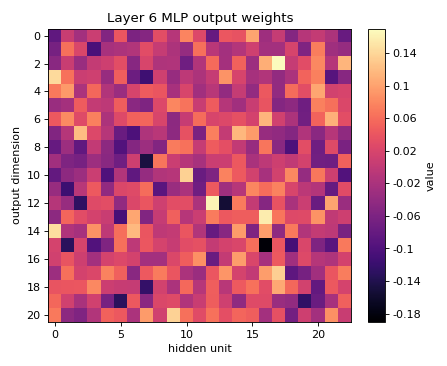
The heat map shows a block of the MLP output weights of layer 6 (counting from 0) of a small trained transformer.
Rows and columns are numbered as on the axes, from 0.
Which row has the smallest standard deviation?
16
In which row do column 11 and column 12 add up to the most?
12
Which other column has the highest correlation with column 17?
22
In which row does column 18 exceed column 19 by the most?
10
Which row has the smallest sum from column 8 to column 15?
11
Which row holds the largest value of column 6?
14
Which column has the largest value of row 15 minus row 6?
19
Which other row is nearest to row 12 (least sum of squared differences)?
20
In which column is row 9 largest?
8
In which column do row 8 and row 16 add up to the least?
18
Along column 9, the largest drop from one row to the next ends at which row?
6
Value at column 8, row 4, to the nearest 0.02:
0.04
